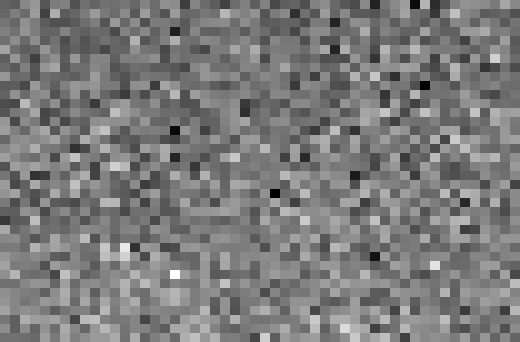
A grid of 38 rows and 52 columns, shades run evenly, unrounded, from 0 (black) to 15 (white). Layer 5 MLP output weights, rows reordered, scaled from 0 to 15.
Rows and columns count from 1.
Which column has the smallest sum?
38
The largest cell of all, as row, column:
31, 18
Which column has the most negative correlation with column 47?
28
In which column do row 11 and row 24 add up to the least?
13
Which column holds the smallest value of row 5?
47
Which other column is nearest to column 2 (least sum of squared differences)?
16
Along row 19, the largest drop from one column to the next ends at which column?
14
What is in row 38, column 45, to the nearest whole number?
8
